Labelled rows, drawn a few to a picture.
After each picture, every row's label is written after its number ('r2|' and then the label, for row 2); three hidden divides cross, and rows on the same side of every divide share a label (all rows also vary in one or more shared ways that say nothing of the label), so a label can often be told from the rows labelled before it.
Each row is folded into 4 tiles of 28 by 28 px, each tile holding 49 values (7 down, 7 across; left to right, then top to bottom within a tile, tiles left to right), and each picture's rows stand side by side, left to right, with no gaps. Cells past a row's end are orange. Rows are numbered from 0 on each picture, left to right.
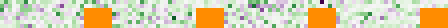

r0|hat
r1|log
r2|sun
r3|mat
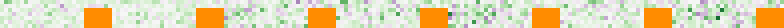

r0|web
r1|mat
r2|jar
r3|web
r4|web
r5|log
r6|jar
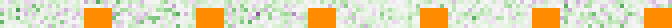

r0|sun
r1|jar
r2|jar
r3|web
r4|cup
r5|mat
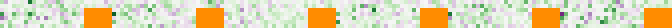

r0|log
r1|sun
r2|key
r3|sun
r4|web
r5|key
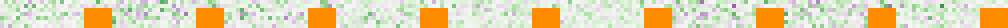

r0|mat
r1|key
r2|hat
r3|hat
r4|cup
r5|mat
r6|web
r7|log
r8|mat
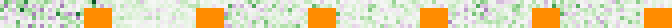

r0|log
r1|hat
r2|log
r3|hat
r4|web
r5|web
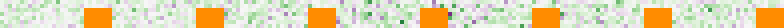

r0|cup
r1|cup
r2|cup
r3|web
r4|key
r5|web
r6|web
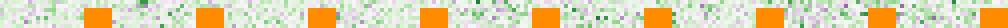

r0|key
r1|log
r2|mat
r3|key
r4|cup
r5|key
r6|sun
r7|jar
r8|mat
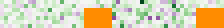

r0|mat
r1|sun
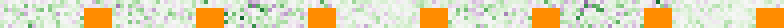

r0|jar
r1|mat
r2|hat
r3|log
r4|key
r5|mat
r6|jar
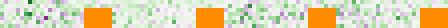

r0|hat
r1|hat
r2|hat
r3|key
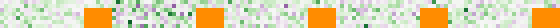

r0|cup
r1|jar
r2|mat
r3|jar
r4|log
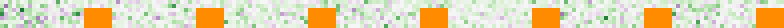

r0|web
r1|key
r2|sun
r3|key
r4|log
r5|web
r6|mat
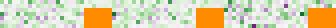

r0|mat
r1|cup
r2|web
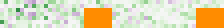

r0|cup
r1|sun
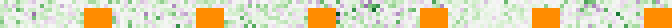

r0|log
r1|log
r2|jar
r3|sun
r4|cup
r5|log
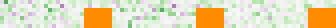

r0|web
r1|jar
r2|key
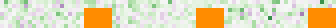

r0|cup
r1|log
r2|log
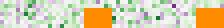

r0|web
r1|sun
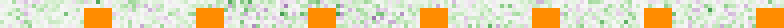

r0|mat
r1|log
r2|log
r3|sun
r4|sun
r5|key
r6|sun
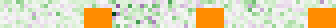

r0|log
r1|web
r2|log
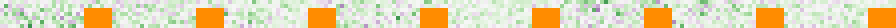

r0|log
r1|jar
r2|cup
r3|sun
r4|mat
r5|cup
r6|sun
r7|key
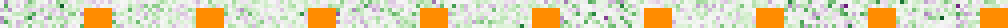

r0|mat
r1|jar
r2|web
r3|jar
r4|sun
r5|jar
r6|cup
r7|mat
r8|cup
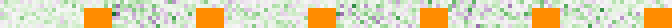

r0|web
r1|sun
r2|jar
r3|mat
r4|key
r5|cup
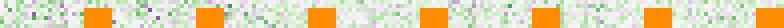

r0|log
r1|cup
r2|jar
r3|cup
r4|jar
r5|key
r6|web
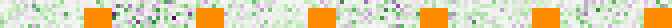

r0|key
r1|sun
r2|log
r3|jar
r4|mat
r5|jar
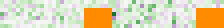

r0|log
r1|log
